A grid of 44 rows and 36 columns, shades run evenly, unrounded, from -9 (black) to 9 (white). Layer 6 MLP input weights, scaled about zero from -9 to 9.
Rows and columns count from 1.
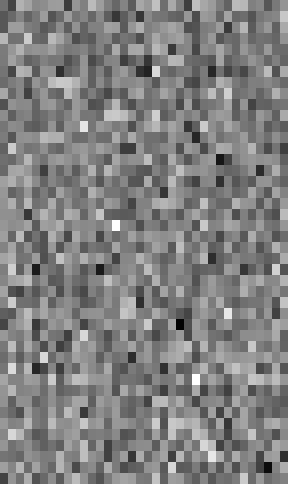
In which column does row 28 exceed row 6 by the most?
16
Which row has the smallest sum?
7
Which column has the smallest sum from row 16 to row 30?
5
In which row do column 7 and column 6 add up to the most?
13
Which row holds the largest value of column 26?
41
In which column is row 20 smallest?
4
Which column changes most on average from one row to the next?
2
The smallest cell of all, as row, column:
30, 23
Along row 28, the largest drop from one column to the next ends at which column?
18
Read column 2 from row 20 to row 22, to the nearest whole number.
1 1 -2
